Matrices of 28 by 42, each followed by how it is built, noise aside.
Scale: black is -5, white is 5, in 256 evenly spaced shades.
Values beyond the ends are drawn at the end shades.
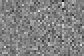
uneven columns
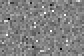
sparse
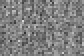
blocks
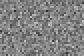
repeating columns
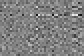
low rank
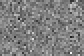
uneven columns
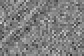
Hankel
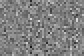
uneven columns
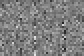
uneven columns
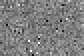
sparse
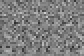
repeating columns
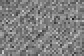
Hankel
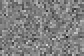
noise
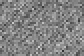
Hankel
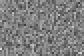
noise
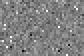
sparse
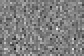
low rank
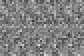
repeating columns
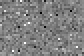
sparse
